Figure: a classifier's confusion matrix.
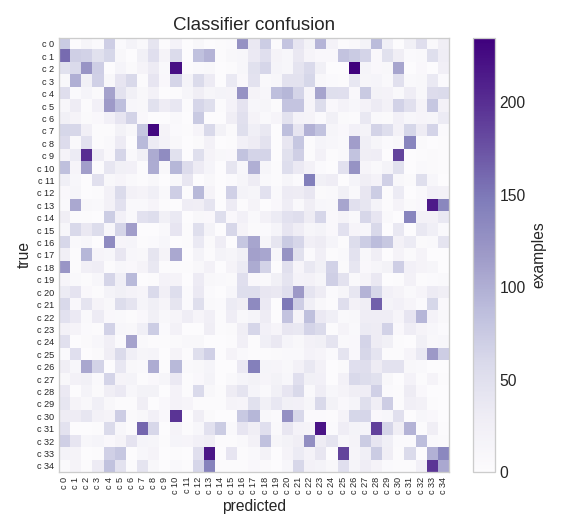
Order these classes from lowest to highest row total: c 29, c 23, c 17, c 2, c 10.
c 29, c 23, c 17, c 10, c 2
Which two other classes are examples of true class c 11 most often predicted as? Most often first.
c 22, c 29
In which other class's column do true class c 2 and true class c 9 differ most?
c 10
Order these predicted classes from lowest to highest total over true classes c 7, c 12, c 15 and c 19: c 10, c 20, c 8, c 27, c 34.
c 34, c 27, c 10, c 20, c 8
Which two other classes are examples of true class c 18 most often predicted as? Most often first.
c 0, c 17
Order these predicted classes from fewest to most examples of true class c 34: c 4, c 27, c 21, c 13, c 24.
c 24, c 27, c 21, c 4, c 13
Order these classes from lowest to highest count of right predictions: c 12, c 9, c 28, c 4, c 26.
c 26, c 28, c 12, c 4, c 9
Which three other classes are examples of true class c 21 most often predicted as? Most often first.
c 28, c 20, c 17
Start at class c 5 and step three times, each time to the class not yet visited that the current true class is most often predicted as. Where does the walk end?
c 17
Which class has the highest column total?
c 20
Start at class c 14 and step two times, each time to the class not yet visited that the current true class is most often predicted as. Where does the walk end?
c 23
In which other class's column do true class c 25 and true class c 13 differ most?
c 33
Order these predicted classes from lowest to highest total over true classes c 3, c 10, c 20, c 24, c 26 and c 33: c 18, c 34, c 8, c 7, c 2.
c 7, c 18, c 34, c 2, c 8
